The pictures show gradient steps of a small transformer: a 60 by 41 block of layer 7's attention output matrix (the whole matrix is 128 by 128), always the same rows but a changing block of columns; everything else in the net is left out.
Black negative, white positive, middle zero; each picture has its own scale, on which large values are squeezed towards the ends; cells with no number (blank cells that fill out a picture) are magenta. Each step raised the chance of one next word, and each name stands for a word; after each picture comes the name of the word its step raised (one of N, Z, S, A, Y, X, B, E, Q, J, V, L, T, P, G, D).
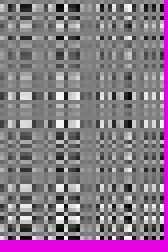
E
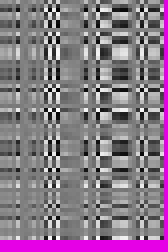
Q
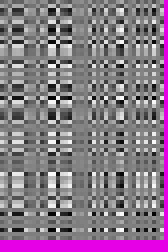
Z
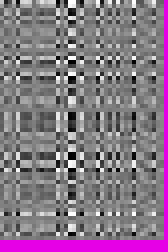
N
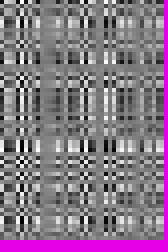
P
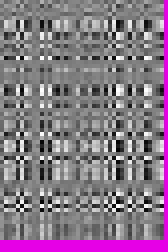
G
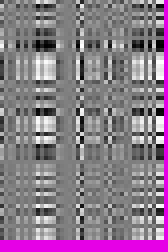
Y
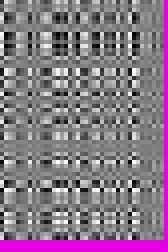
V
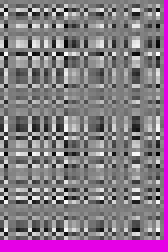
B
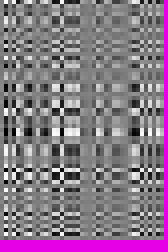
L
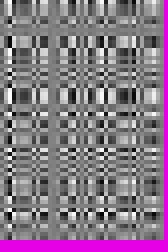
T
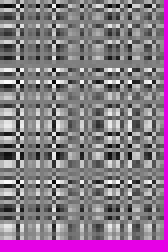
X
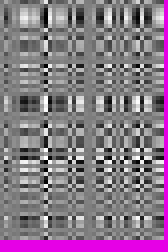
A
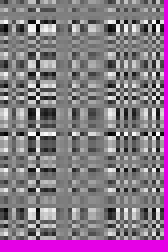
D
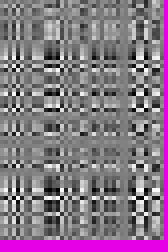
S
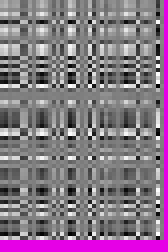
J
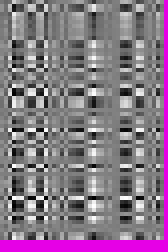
S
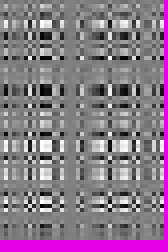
G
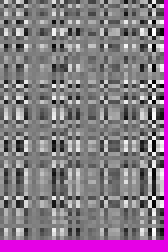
Z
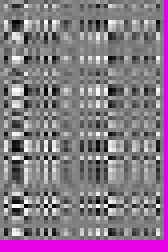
G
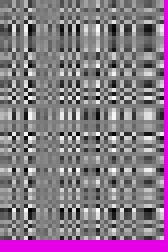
D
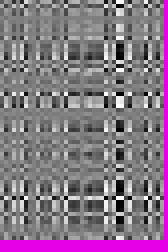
S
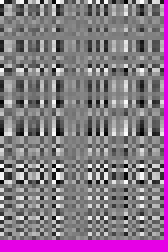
L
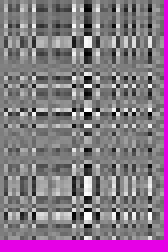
T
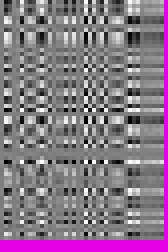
V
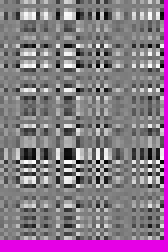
A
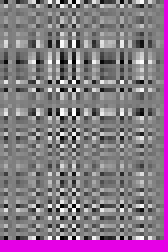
Y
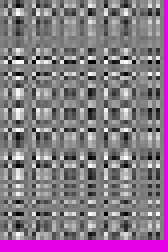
N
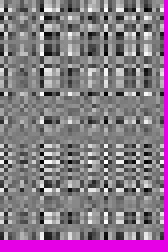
V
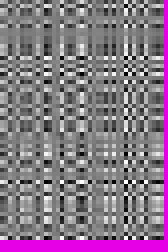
X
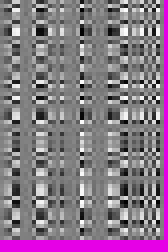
Z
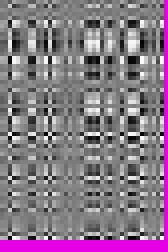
Y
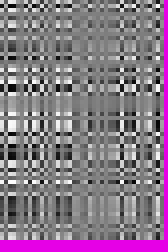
X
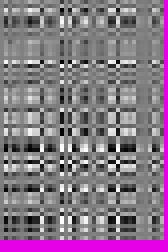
P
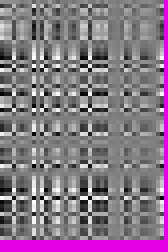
S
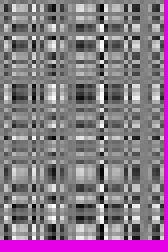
E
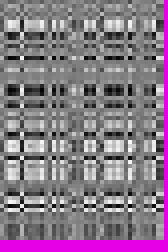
G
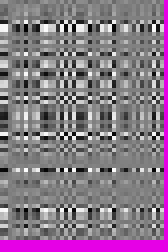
D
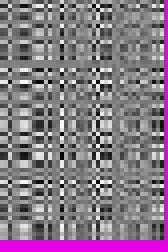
X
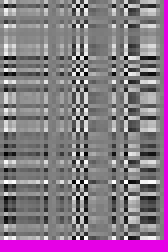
X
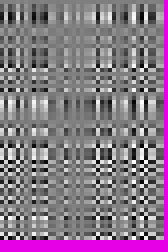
A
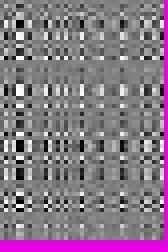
G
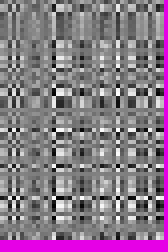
S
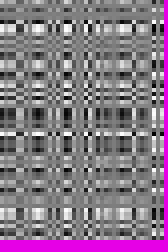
D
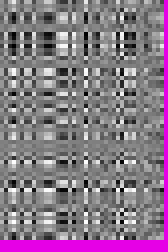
V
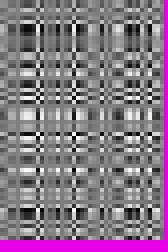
D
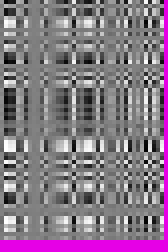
P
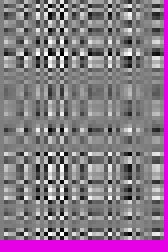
B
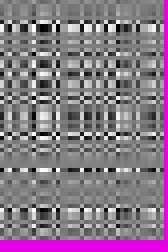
D
